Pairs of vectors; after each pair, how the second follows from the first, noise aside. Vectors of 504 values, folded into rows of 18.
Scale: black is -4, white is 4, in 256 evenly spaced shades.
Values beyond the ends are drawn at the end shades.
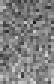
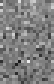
reversed, partly zeroed.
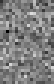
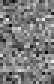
reversed.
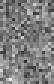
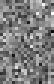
reversed.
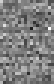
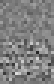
partly zeroed.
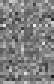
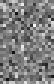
copied.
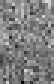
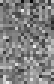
reversed.
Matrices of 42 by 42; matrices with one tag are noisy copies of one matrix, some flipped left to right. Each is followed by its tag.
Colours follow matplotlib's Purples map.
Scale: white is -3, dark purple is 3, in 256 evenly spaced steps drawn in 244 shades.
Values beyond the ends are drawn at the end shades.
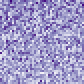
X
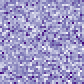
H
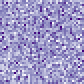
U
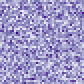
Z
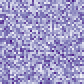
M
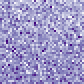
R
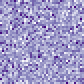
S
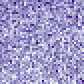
X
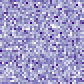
M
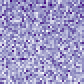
X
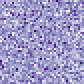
U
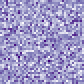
H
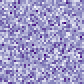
U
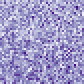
R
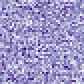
Z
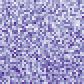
R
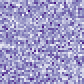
Z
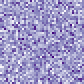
U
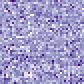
M
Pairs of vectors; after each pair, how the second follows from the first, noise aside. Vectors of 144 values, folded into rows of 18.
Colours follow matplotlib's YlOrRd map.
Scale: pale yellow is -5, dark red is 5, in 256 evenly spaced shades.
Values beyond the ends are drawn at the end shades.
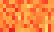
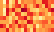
wrapped around, scaled up.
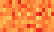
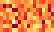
wrapped around, scaled up.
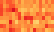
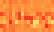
partly zeroed.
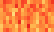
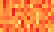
sign-scrambled.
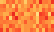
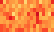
sign-scrambled.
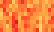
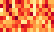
wrapped around, scaled up.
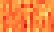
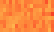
wrapped around, shrunk.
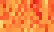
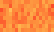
wrapped around, shrunk.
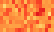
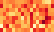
wrapped around, scaled up.
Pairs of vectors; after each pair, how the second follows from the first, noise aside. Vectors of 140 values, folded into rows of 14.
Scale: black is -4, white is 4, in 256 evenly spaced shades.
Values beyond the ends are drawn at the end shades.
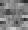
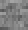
reversed, shrunk.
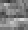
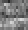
copied.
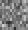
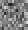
wrapped around.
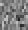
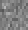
wrapped around, negated, shrunk.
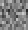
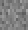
negated, shrunk.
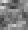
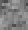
negated, shrunk.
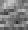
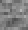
wrapped around, negated, shrunk.
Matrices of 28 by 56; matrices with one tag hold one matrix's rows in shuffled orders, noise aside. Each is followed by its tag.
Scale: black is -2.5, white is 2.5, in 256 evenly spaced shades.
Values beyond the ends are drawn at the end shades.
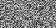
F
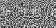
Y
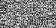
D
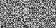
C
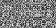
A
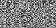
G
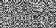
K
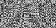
C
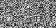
F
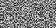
F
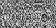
A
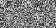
F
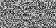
C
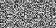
F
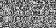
K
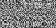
A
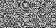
C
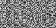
G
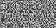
Y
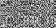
Y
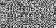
Y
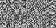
G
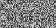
Y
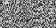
K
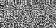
F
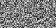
F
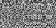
A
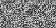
C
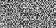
Y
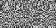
K
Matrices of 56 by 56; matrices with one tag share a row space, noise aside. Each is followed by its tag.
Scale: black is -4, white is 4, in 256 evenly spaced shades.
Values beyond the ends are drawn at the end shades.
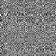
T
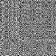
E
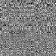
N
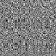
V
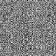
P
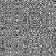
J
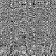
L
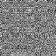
N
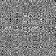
J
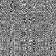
L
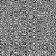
L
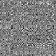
P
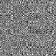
P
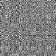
E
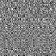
V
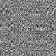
P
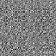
V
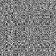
V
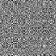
V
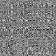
P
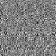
T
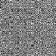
N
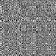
E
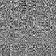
L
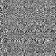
T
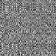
E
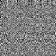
T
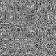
N
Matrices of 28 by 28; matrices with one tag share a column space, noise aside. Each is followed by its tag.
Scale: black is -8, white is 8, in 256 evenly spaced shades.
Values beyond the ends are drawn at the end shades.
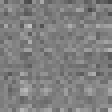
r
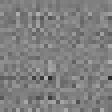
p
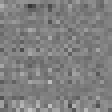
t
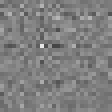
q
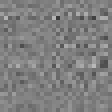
q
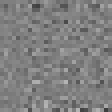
t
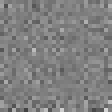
t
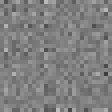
r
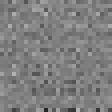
r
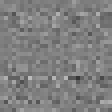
p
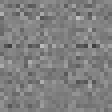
q
